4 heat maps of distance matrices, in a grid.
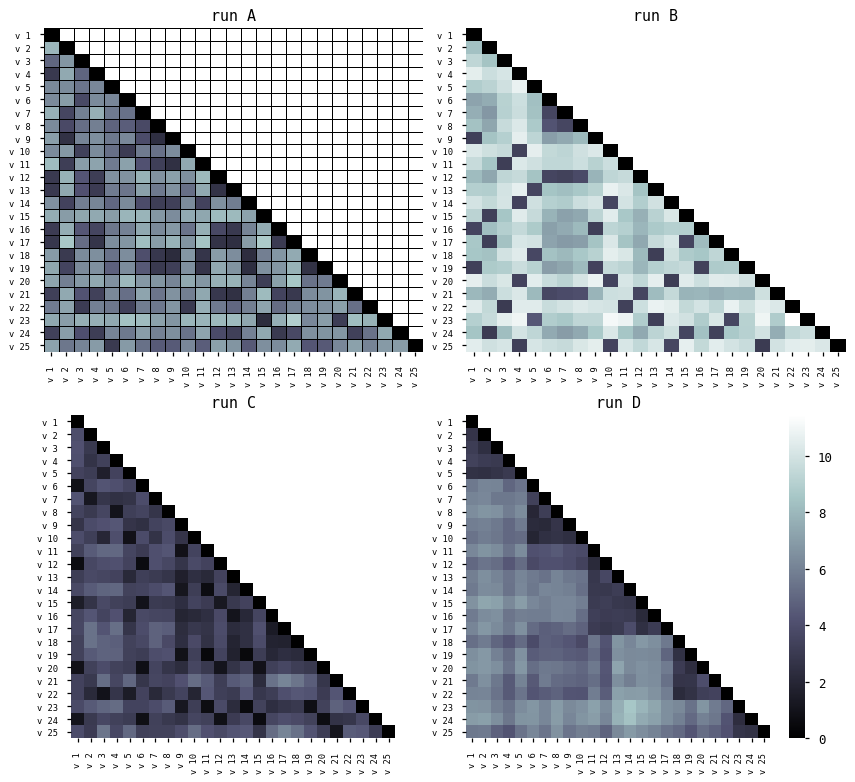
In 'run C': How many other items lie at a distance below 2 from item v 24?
5
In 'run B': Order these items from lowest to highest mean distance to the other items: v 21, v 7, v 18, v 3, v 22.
v 7, v 21, v 18, v 3, v 22
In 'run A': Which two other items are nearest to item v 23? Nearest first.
v 15, v 20
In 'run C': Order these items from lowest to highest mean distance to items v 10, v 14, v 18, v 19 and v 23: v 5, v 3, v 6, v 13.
v 13, v 5, v 6, v 3
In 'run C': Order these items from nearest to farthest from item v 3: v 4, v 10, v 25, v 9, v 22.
v 22, v 10, v 4, v 9, v 25
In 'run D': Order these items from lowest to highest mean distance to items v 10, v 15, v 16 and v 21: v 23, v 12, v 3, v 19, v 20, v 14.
v 12, v 14, v 19, v 20, v 3, v 23
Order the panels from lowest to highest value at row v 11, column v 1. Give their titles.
run C, run D, run A, run B
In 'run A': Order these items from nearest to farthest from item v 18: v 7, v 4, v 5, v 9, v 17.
v 9, v 7, v 5, v 4, v 17
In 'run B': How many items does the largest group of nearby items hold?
5
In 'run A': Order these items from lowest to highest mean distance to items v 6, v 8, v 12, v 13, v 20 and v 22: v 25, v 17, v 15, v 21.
v 21, v 17, v 25, v 15
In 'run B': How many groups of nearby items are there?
6
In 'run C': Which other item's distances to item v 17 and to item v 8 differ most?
v 4
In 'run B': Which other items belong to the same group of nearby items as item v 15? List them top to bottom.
v 2, v 17, v 24
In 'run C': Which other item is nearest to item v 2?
v 7
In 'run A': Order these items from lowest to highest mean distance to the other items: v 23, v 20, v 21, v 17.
v 21, v 17, v 20, v 23
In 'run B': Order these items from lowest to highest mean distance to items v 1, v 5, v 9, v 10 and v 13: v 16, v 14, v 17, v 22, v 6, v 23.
v 16, v 23, v 6, v 14, v 17, v 22
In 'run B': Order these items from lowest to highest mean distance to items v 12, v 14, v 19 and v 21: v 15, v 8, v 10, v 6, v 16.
v 6, v 8, v 16, v 10, v 15
